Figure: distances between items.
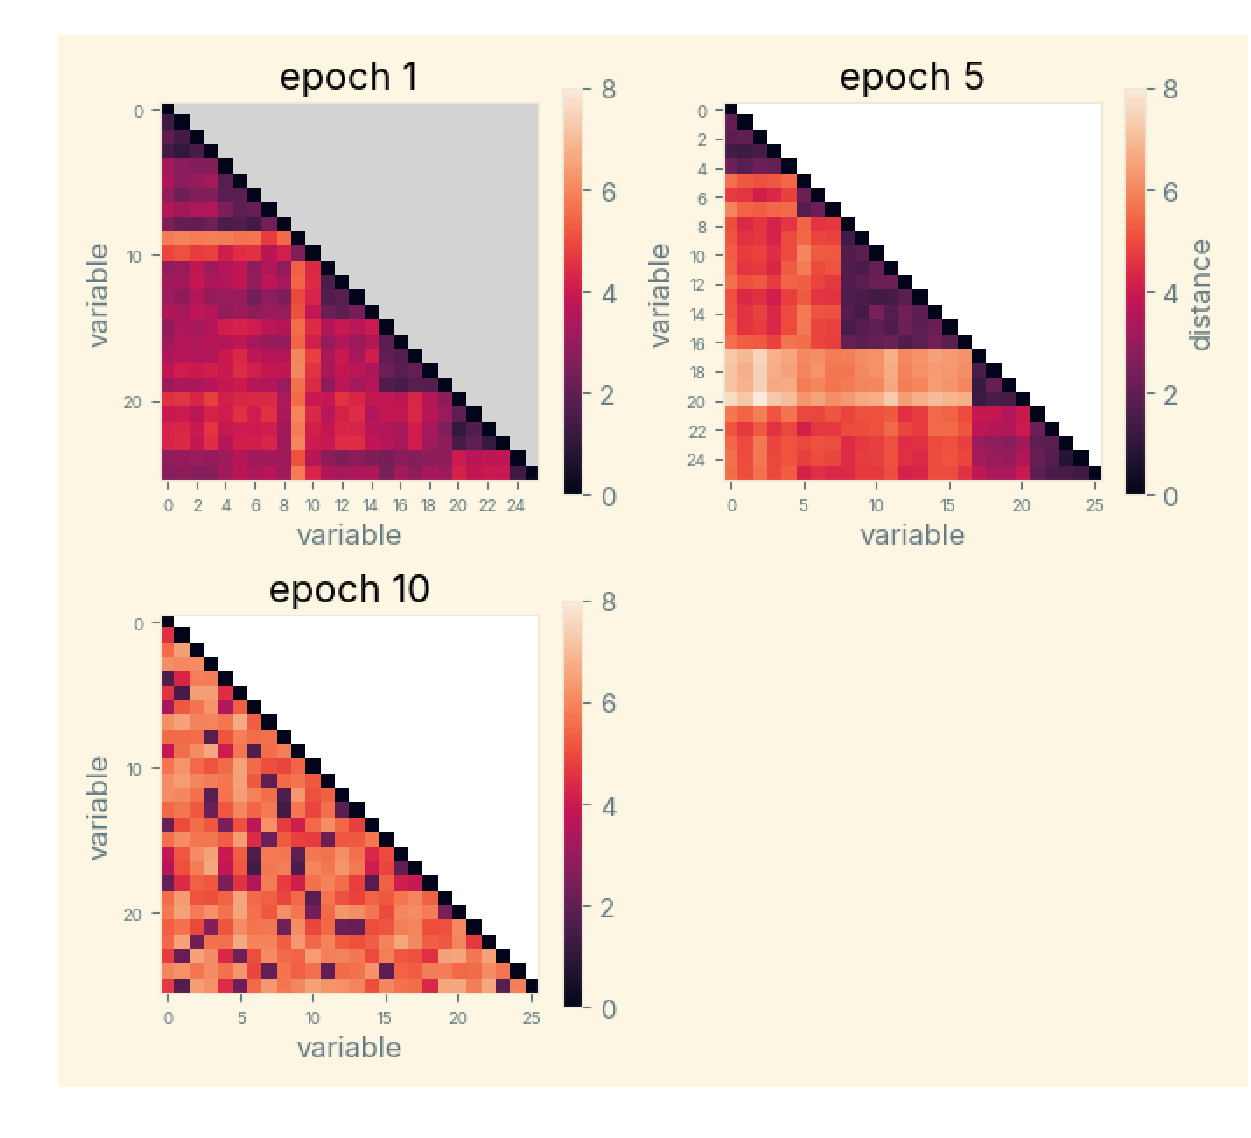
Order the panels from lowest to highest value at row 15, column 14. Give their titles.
epoch 5, epoch 1, epoch 10
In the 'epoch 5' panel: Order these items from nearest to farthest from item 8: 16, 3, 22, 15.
15, 16, 3, 22
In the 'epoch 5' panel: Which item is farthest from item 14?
20
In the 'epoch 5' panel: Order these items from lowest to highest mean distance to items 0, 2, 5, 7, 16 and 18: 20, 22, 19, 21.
22, 21, 19, 20
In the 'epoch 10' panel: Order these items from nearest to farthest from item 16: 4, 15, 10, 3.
4, 15, 10, 3
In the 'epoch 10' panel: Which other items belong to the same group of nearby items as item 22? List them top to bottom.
2
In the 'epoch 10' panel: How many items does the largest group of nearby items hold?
5
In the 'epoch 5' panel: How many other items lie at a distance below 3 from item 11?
8
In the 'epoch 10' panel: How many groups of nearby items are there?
7
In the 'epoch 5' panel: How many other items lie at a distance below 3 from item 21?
4
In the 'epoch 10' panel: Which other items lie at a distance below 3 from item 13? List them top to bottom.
3, 8, 12, 21
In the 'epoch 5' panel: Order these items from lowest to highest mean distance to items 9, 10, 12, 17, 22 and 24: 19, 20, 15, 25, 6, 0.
25, 15, 19, 20, 6, 0
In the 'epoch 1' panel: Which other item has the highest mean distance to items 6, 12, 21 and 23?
9
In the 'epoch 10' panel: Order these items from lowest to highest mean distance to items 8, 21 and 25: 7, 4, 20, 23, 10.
23, 4, 10, 7, 20
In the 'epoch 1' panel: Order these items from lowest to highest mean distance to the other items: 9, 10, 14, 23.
14, 23, 10, 9
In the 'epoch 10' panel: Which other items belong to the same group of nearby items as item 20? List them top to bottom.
10, 19
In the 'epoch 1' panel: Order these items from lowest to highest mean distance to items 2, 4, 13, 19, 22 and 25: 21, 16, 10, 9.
16, 21, 10, 9
